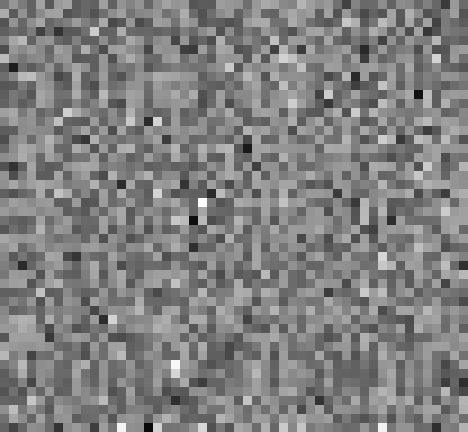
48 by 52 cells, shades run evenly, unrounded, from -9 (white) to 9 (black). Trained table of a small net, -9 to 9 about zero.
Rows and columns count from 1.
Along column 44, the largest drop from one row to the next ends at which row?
26
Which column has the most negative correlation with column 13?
12
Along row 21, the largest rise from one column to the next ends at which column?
21
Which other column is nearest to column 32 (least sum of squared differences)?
18
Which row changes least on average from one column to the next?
38
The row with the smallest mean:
17
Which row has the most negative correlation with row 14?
15
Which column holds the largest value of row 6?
41
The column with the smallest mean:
43
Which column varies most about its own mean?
23
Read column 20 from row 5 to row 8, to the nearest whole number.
4 -1 -2 0
